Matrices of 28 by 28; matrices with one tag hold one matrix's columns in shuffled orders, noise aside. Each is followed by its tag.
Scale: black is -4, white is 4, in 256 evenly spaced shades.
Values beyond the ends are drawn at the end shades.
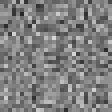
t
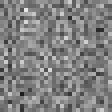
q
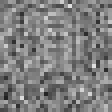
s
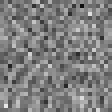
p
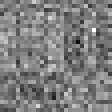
s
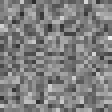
t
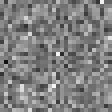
t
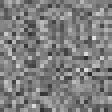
q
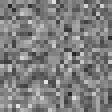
p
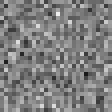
p
